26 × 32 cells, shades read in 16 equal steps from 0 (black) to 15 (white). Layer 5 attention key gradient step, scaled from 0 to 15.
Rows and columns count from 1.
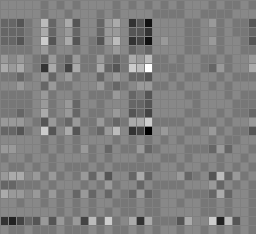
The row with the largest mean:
8
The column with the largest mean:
6
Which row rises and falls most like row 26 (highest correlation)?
19
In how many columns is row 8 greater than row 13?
16
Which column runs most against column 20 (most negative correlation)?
31
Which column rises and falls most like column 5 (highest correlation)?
11
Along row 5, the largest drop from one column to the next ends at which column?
7
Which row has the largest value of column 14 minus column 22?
25
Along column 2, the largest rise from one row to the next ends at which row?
26
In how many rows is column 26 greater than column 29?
7
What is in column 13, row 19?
7
